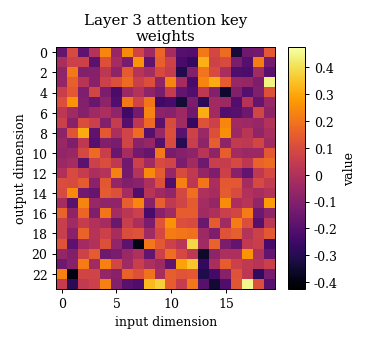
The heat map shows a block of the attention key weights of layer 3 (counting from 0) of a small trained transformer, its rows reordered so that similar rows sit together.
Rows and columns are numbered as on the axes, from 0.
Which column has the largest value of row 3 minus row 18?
14
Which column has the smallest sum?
5
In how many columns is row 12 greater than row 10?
9
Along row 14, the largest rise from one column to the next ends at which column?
4
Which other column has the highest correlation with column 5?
15
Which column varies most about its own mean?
13
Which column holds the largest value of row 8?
2
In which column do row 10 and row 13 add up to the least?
10
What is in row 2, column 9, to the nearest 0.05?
0.1
